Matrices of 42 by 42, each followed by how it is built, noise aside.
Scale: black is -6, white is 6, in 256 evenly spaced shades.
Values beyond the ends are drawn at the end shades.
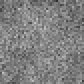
smooth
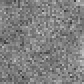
smooth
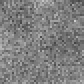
smooth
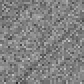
Hankel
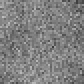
smooth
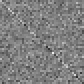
diagonal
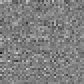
low rank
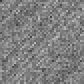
Hankel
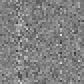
uneven columns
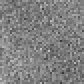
smooth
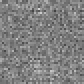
blocks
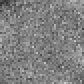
smooth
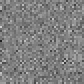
low rank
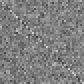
diagonal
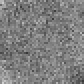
smooth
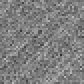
Hankel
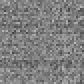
blocks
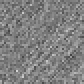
Hankel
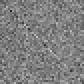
diagonal
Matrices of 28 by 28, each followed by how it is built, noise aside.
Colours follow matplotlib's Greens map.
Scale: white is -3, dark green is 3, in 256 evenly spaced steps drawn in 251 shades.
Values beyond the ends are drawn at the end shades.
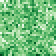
smooth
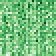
blocks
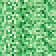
repeating rows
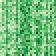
blocks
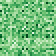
blocks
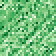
Hankel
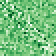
banded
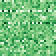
uneven rows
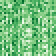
blocks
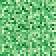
repeating rows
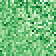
upper triangular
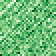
Hankel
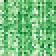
blocks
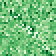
banded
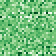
uneven rows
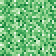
repeating rows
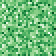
repeating rows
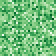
repeating rows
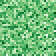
repeating rows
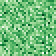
repeating rows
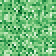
repeating rows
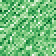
Hankel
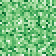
blocks
